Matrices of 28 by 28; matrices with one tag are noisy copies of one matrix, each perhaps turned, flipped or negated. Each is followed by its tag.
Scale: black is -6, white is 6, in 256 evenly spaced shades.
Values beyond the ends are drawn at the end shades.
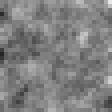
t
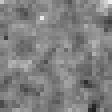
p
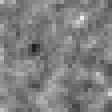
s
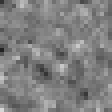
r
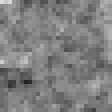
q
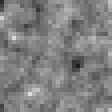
s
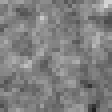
p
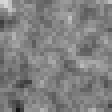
p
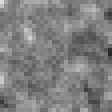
t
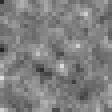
r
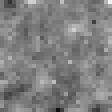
t
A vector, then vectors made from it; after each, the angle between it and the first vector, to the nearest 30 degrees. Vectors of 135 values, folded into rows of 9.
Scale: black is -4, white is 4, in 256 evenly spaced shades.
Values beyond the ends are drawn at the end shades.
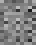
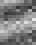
120 degrees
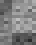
60 degrees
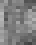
120 degrees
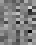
30 degrees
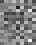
150 degrees
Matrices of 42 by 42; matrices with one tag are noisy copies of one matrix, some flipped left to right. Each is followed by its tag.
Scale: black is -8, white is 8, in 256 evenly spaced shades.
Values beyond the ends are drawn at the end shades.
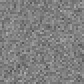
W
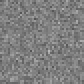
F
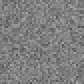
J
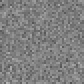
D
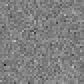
F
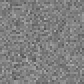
W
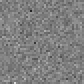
W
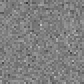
W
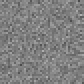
J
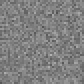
F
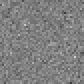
W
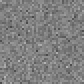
D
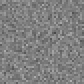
D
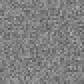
F
